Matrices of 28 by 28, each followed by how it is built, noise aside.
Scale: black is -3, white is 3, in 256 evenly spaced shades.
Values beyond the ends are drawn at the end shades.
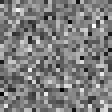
noise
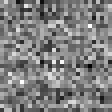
blocks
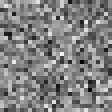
noise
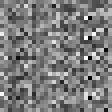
repeating rows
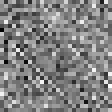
Toeplitz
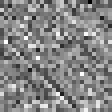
Toeplitz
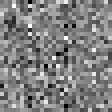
uneven columns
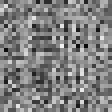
blocks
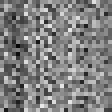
repeating rows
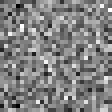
noise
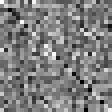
diagonal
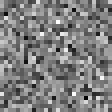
noise
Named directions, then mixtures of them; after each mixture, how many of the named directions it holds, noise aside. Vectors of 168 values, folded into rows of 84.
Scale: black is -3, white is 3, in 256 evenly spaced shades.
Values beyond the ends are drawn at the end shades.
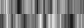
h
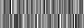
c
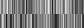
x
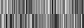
one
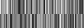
three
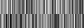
two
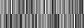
two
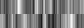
one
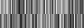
three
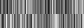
one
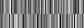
one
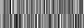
one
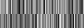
three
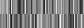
three
